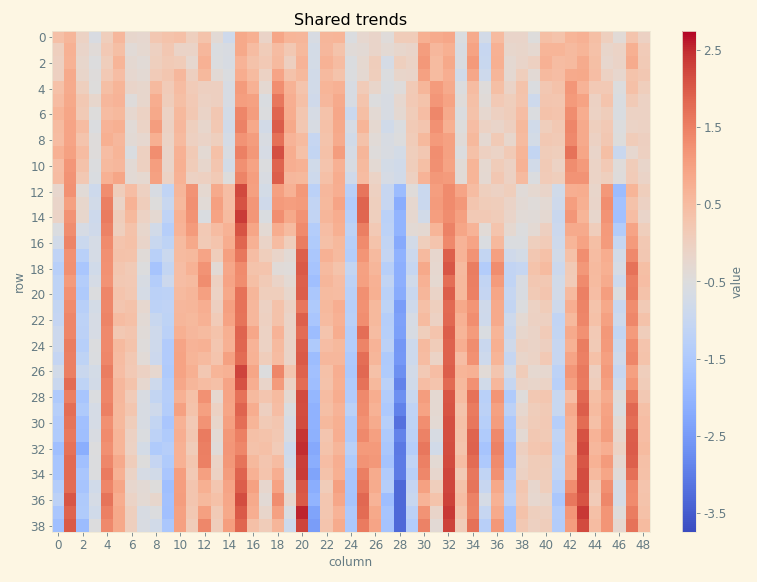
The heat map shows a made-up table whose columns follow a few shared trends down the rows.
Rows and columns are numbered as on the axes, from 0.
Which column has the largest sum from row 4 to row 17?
15
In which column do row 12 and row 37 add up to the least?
28
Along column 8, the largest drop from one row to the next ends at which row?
12
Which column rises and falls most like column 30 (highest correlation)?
46
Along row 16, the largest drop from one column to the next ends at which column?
21
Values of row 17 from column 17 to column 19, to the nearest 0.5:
0 0 -0.5
